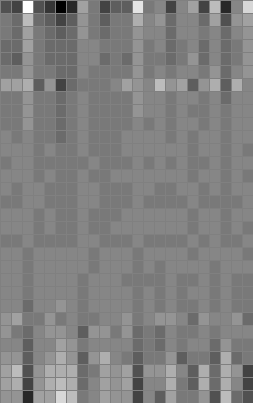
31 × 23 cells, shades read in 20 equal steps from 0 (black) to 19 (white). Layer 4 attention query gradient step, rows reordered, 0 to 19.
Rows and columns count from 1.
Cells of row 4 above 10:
3
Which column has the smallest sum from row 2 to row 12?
6
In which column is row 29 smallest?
23
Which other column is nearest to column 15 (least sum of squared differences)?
22
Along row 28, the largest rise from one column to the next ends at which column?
21
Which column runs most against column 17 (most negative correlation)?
9
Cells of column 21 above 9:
12
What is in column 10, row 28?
13
